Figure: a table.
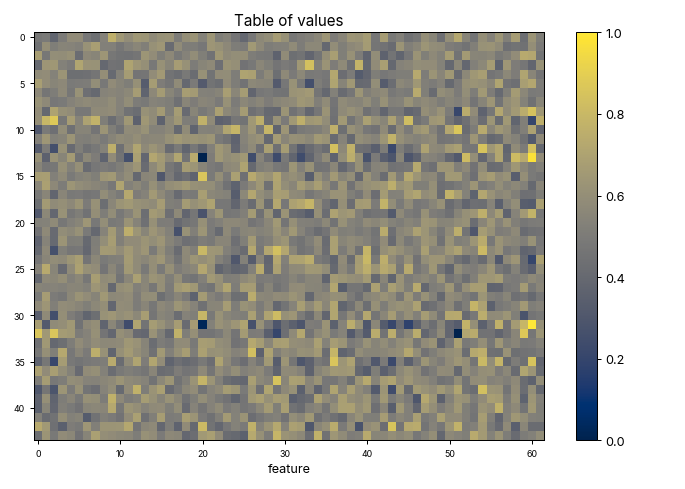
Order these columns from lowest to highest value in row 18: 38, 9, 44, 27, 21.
38, 44, 9, 27, 21
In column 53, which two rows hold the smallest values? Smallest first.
21, 17
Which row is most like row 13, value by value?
31
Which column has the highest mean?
54
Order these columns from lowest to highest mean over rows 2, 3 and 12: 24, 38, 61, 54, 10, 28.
10, 61, 24, 28, 38, 54
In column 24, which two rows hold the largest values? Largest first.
10, 15
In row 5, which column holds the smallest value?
33
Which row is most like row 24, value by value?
18
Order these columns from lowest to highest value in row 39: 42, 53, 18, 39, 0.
0, 18, 53, 39, 42
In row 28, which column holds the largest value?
26
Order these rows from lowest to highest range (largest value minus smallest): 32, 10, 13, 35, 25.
25, 10, 35, 32, 13
